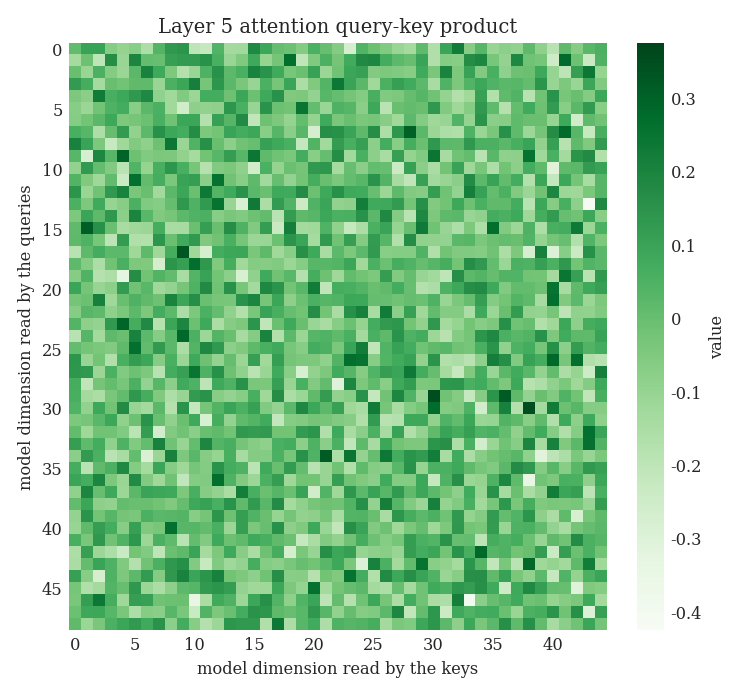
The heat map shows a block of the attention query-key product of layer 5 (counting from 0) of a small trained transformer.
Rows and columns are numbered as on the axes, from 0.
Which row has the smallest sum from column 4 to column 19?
42
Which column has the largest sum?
12
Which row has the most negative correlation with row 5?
13
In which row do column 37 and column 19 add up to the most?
5
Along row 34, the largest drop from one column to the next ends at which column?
22
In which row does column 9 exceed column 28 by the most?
17
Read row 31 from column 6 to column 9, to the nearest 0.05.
0.15 0 -0.1 0
